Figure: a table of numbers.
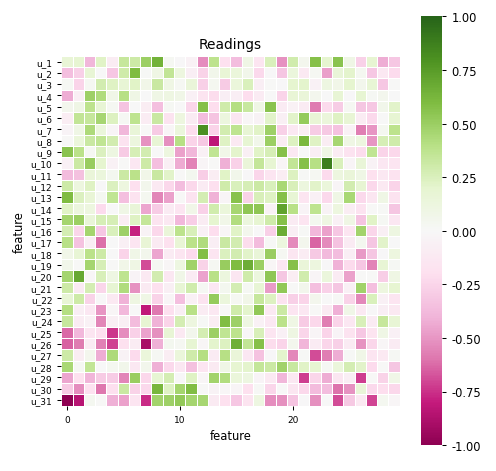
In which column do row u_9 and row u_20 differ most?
19
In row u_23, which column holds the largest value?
17
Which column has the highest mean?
15
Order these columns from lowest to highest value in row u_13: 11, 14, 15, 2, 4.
11, 14, 2, 4, 15
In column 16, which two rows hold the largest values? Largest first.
u_19, u_14
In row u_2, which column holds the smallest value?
23
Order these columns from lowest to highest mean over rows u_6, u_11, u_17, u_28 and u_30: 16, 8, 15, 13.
13, 16, 15, 8
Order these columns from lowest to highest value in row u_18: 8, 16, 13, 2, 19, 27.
8, 27, 13, 19, 16, 2
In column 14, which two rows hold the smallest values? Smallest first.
u_10, u_3
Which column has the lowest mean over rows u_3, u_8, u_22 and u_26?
7
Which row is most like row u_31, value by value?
u_30
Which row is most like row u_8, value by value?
u_6
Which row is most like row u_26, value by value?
u_25
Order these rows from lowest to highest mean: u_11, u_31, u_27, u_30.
u_31, u_30, u_27, u_11
